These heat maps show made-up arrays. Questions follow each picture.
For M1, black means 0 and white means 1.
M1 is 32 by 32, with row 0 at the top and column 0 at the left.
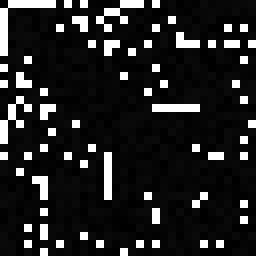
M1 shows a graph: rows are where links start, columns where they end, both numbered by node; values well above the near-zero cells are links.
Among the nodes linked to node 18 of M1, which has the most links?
node 5
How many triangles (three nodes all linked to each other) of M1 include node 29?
0
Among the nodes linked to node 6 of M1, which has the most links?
node 0
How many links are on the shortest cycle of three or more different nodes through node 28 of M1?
4
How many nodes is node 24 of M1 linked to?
4
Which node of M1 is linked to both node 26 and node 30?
node 19
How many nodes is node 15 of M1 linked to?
4
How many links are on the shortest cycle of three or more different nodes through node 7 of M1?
3
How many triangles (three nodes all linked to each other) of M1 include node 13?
4
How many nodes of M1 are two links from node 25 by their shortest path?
9
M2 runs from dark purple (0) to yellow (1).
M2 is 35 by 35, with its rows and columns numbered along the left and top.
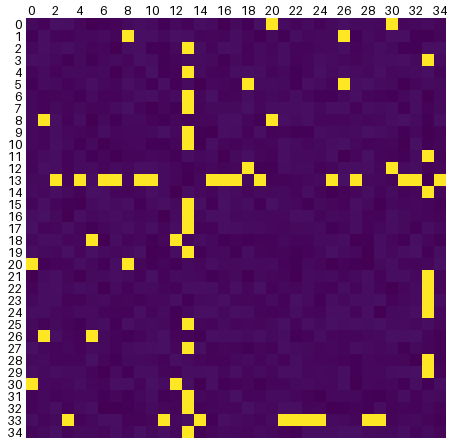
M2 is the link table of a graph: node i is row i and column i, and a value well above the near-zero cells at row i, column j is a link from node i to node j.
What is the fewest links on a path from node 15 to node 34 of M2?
2
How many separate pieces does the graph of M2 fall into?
3
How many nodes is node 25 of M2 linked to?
1
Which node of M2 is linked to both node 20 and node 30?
node 0
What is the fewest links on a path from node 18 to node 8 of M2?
4
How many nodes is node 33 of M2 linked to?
9
